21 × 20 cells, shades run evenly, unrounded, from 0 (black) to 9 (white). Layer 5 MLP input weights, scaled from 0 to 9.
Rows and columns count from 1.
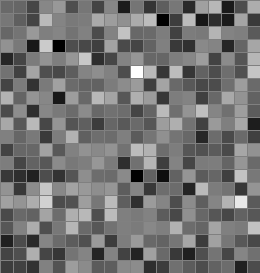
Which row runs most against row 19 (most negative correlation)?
20
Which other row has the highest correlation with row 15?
1
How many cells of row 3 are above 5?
3
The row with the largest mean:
16
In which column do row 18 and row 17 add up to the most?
6
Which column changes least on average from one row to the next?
2
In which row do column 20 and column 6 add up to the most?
18
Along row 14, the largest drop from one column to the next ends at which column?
11
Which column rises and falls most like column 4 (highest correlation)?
9
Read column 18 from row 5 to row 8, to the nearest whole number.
5 4 4 6
